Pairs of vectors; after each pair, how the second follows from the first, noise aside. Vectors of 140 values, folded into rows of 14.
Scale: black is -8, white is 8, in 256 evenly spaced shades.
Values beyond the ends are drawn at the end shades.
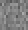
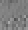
wrapped around, negated, partly zeroed.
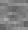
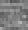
wrapped around.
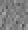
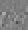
partly zeroed.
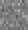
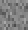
reversed, negated.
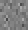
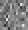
negated, scaled up.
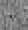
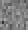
wrapped around.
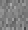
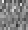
reversed, negated, scaled up.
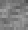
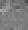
partly zeroed.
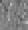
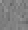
negated, shrunk.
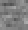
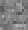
reversed, negated.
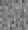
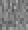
reversed, negated.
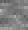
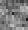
reversed, negated, scaled up.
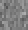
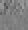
partly zeroed.
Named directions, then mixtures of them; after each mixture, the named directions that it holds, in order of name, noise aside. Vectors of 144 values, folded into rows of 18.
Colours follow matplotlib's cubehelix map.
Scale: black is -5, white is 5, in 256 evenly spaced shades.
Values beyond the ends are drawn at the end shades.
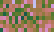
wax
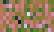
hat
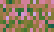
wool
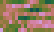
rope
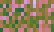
wax, wool.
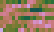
rope.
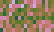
hat, wax.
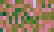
wax.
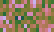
hat, wax.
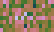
hat, wax.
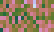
wax.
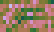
hat, rope, wax.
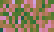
wax.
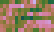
hat, rope, wax.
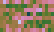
hat, rope.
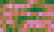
hat, rope.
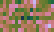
rope, wax.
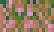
hat, wool.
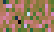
hat.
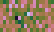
hat, wax.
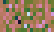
hat.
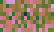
hat, wax, wool.
